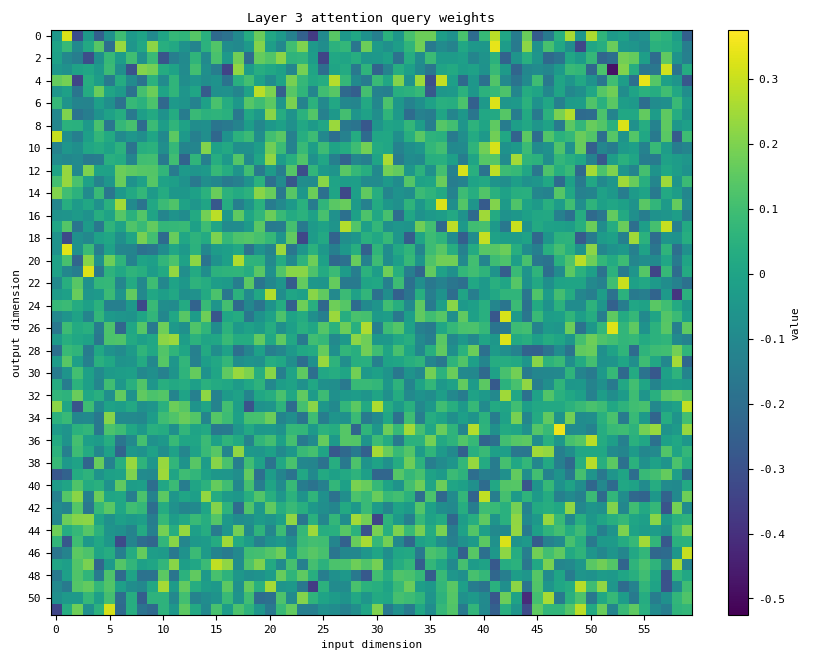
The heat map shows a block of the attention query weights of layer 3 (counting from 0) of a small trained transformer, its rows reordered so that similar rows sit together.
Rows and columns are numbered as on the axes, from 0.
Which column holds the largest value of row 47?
15
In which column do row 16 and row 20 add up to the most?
17
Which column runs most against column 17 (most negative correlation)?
56
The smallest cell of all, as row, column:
3, 52
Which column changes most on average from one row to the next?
50
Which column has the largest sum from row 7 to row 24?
41
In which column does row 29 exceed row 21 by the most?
58
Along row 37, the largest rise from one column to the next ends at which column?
30
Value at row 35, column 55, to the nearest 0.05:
0.2
